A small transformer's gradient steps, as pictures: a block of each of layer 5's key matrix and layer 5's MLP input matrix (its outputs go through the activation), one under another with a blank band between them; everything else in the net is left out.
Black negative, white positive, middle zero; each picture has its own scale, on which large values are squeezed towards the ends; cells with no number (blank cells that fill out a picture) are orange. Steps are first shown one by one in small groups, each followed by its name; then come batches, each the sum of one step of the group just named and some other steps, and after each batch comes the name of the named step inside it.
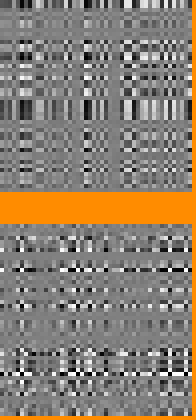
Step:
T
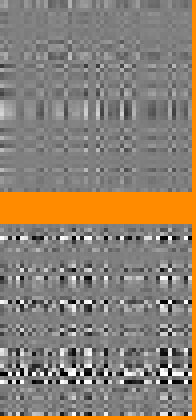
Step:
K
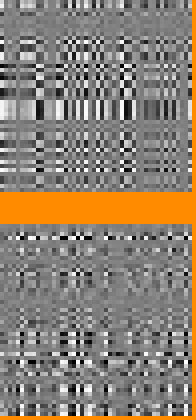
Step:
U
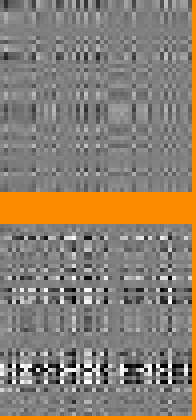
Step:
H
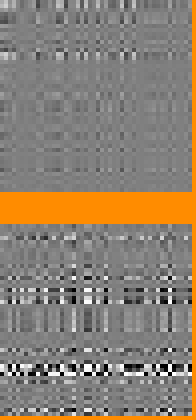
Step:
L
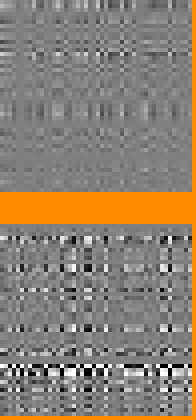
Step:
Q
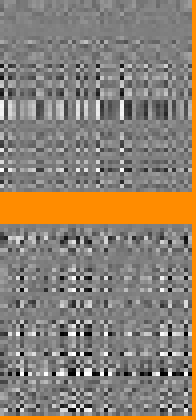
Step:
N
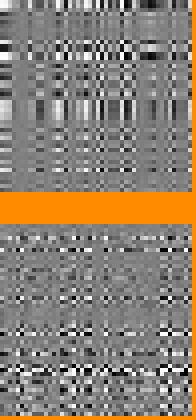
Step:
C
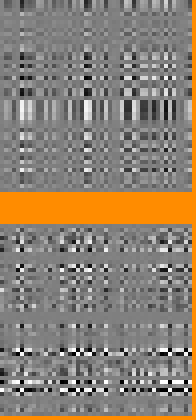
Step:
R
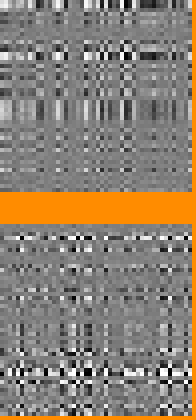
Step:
C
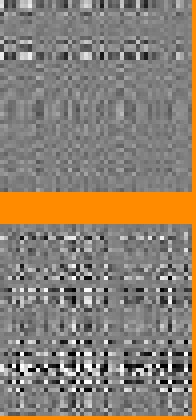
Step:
H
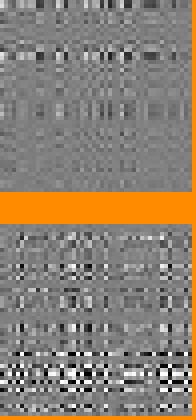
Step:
Q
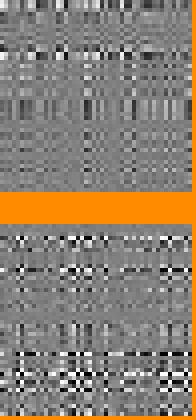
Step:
T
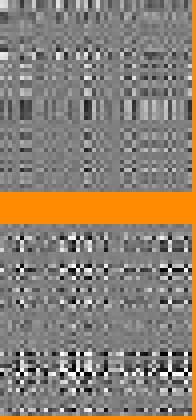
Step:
T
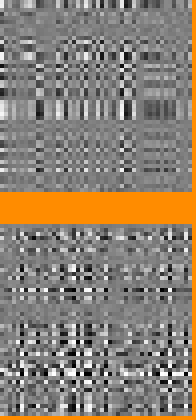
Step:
U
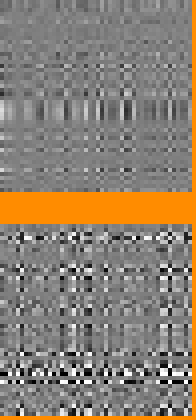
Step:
K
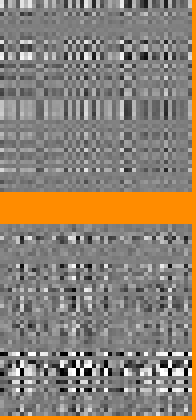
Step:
U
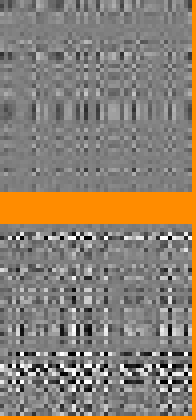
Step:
H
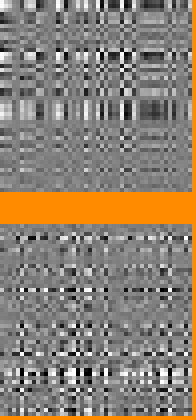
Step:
R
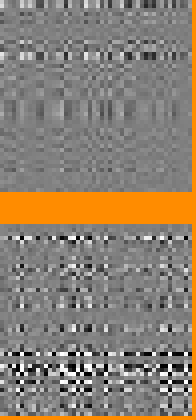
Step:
Q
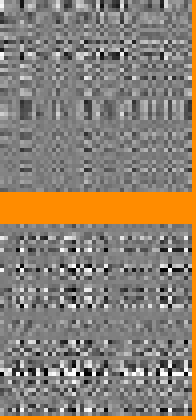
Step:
T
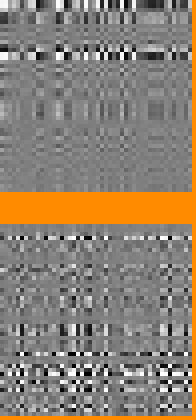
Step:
C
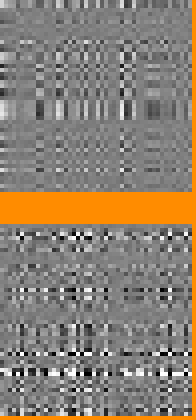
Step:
U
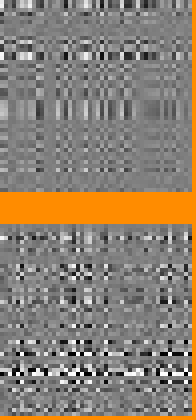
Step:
K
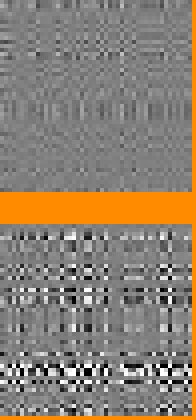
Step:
H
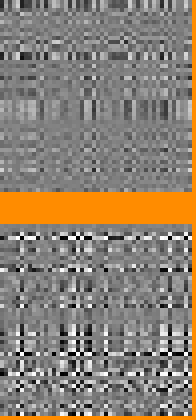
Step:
R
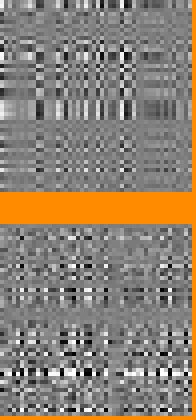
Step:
U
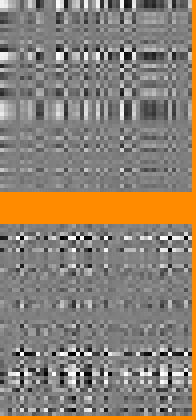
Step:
R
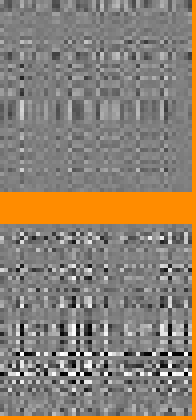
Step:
R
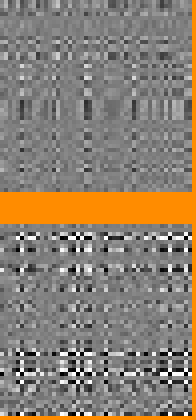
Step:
T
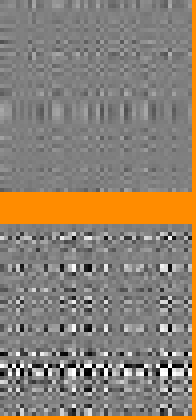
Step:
Q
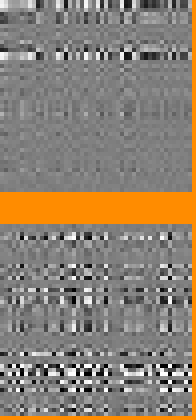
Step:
L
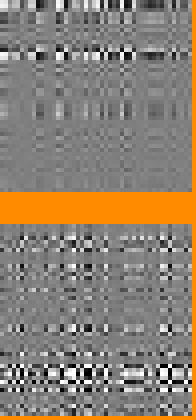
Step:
Q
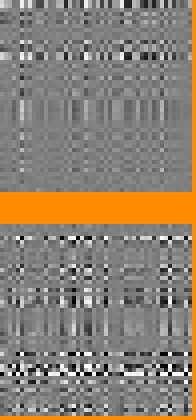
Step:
L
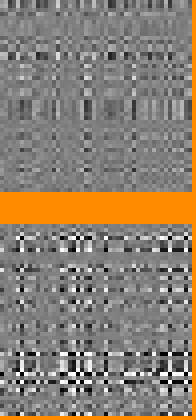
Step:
T
